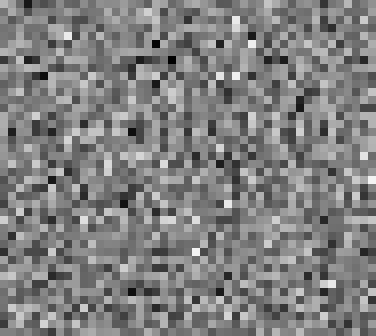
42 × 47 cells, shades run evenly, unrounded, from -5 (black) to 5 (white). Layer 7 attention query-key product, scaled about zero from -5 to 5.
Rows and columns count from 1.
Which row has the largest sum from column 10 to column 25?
28
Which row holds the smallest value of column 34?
8
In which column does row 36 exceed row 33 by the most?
42
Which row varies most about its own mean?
17
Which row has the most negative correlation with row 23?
10
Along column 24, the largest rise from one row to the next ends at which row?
4
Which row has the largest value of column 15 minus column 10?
3
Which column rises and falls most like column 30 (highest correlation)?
40
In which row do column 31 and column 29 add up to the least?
35
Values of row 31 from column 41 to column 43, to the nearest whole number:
0 -3 -1
